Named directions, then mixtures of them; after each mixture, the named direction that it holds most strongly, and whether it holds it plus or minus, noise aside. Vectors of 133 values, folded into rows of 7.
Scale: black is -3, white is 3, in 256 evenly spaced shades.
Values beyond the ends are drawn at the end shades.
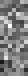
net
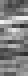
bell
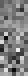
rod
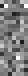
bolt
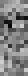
net, minus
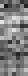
bell, plus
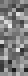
net, plus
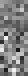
rod, minus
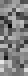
net, minus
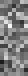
net, plus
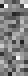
bolt, plus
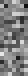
bolt, minus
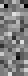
bolt, minus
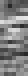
bell, plus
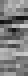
bell, minus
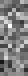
net, plus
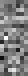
rod, minus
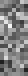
net, plus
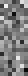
bolt, plus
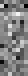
bolt, minus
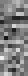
bell, minus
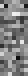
bolt, minus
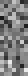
net, minus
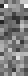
bolt, plus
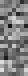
net, minus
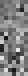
rod, plus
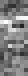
bell, plus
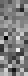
rod, plus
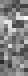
net, plus
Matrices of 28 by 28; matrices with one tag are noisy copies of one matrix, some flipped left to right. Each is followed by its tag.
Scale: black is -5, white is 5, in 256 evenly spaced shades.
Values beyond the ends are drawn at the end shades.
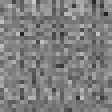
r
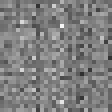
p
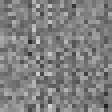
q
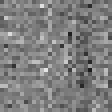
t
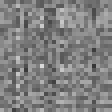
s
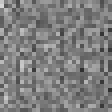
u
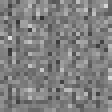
r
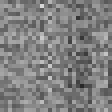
t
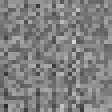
q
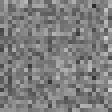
u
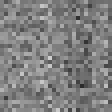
t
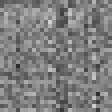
s
